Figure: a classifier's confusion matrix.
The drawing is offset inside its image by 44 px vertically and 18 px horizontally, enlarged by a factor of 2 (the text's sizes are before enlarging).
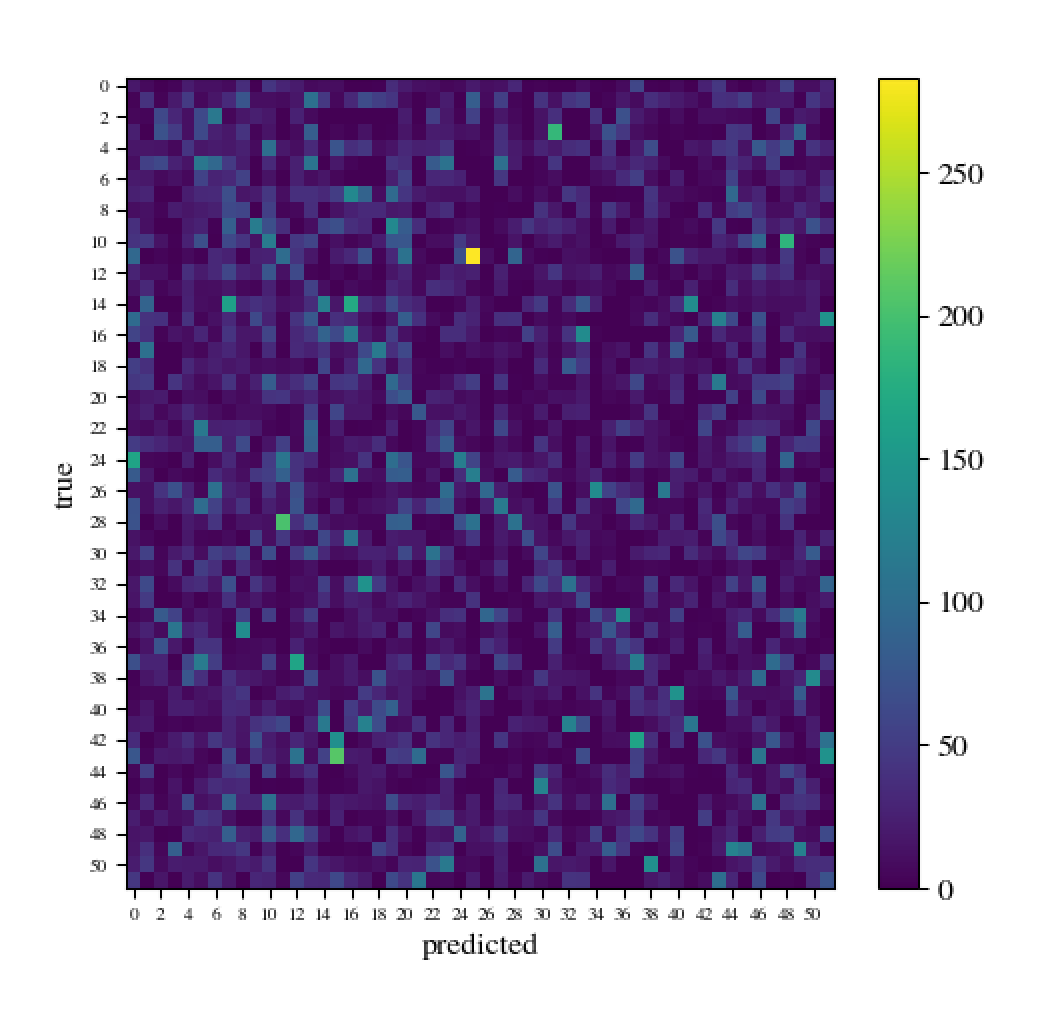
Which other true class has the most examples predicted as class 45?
49
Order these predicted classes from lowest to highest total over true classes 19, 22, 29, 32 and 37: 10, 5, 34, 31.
34, 31, 10, 5
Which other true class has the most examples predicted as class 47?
37
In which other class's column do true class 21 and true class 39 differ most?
40
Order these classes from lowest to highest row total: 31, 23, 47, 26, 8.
31, 47, 8, 23, 26
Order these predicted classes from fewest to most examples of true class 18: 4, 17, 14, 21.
21, 4, 14, 17
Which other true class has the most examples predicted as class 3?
35
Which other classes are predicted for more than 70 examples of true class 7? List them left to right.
16, 17, 19, 44
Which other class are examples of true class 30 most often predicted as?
22
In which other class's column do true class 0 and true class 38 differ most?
50
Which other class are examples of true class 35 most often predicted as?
8
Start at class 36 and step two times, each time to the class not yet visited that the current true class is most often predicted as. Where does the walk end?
6
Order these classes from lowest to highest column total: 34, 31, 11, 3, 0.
34, 3, 11, 31, 0
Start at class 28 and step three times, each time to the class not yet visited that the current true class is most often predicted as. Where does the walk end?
16
